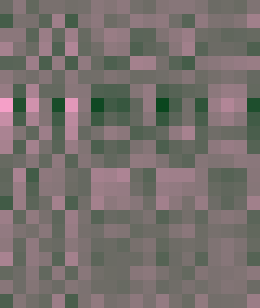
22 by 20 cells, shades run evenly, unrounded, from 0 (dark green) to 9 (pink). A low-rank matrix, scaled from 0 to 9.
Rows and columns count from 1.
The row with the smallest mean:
8
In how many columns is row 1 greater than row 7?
11
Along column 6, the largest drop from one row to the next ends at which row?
5
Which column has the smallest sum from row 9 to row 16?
20
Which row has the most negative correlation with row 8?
15
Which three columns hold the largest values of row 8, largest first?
1, 6, 3
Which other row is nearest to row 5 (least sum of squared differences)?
12
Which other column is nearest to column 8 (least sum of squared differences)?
13
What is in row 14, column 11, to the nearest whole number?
4
